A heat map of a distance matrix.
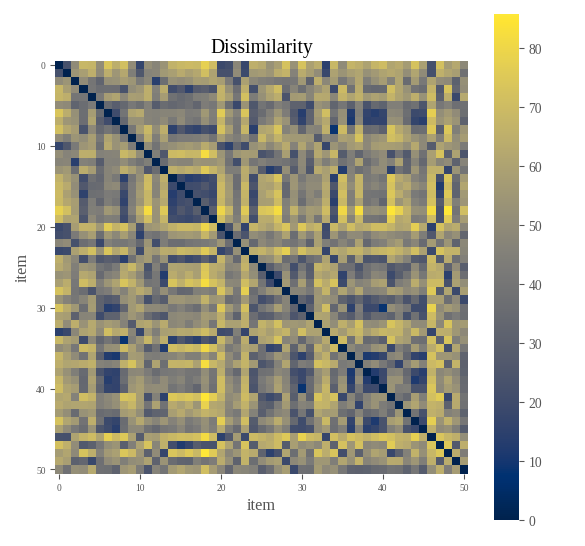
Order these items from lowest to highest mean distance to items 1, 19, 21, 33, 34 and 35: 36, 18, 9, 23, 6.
23, 9, 36, 6, 18
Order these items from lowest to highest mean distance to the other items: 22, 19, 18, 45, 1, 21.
45, 22, 21, 19, 1, 18
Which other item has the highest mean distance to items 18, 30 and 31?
46
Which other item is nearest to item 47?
15
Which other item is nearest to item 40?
30
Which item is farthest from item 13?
18
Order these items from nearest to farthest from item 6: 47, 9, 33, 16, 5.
5, 16, 47, 9, 33
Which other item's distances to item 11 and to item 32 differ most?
41
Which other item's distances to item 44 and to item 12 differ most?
2
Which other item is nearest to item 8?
34
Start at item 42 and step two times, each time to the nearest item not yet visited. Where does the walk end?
25
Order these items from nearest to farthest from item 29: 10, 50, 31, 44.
50, 31, 44, 10
